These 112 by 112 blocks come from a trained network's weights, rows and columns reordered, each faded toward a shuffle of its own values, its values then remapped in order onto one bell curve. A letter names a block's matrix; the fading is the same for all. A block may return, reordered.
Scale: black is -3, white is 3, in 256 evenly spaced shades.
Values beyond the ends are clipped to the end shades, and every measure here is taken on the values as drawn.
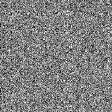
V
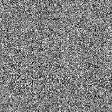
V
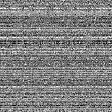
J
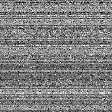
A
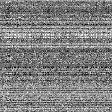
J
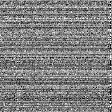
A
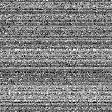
A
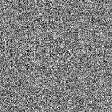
V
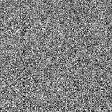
V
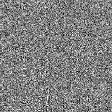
V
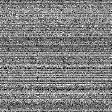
A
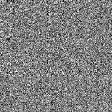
V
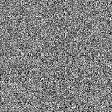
V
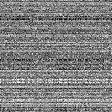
J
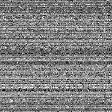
A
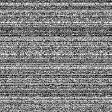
J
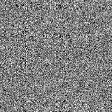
V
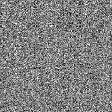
V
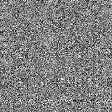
V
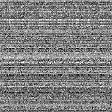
J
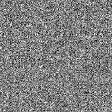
V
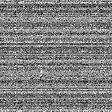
A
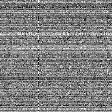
A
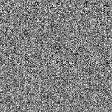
V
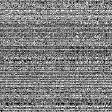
A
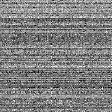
A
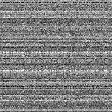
J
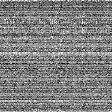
A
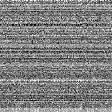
J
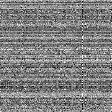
A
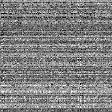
A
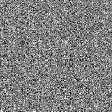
V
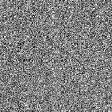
V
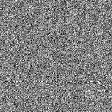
V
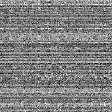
A
